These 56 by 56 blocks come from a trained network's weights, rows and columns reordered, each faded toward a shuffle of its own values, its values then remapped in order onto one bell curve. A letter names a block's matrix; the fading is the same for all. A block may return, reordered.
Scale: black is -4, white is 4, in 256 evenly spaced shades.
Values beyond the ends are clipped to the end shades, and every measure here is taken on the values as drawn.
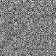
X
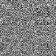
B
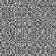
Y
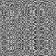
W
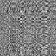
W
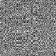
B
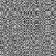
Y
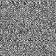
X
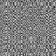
Y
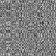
Y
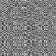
Y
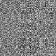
B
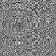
W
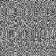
W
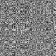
B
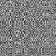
Y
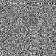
X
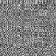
W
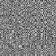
W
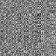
W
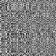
W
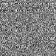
X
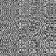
W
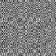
Y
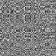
B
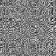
B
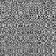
W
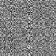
B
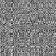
W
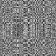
Y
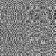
Y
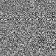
X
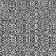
W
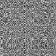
B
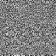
X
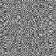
W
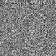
X
